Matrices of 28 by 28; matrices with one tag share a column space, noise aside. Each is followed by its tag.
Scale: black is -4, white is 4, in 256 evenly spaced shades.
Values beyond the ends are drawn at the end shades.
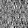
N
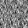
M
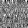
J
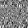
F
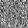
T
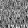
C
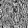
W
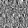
J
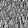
C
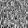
C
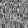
W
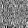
F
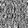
W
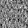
M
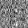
M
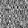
M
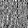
T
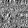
J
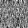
J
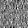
N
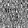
W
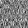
M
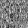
W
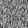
M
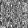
F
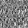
M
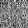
T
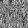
J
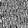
C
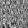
M
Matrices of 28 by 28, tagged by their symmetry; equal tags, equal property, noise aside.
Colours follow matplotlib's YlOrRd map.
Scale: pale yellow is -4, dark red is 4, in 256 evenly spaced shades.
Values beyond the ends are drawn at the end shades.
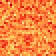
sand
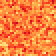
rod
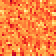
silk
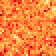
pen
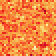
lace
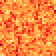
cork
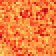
pen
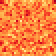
sand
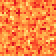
silk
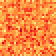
sand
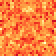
sand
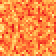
lace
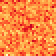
cork
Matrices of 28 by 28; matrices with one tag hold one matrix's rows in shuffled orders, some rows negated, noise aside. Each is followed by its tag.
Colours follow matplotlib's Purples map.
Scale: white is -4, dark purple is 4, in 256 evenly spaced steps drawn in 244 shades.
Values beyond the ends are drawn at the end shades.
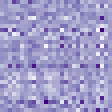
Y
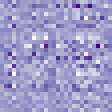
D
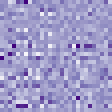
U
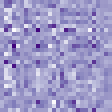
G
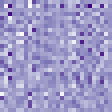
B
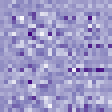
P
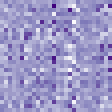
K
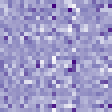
K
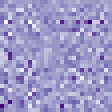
B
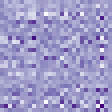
Y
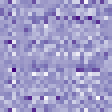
D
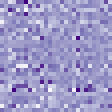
U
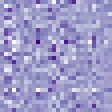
G
